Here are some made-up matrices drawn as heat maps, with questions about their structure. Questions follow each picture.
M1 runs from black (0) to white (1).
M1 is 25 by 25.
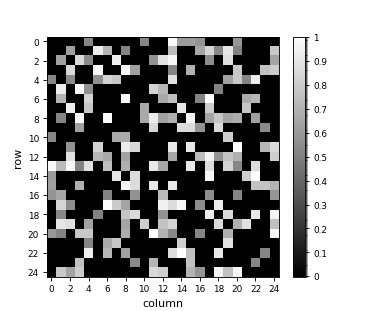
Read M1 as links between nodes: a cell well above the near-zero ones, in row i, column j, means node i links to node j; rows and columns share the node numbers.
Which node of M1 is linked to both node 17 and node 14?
node 7
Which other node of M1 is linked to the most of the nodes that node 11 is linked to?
node 3
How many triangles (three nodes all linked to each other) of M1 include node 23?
6
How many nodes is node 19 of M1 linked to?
11
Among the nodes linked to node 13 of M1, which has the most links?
node 8
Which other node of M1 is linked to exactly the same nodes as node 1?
node 12
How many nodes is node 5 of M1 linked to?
6
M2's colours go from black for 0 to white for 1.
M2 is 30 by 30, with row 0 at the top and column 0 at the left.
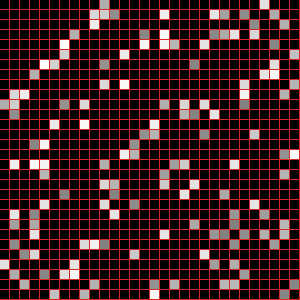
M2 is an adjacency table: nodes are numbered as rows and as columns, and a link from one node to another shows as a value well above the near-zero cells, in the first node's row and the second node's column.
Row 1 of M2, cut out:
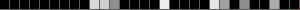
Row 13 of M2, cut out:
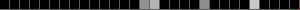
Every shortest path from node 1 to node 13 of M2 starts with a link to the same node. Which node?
node 10
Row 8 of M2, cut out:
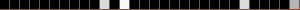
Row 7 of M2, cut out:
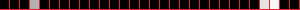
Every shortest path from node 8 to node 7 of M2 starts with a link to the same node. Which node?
node 24
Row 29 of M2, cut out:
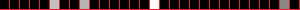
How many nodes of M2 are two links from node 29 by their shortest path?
10
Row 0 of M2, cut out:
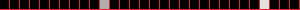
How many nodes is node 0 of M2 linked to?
2
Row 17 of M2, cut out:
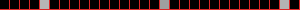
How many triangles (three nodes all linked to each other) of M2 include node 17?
1
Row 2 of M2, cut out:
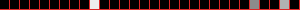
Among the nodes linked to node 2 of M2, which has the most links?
node 28
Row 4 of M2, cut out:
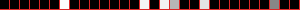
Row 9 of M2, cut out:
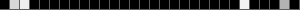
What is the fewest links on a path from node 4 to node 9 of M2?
3
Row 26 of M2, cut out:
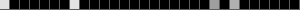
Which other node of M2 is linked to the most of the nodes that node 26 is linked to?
node 3
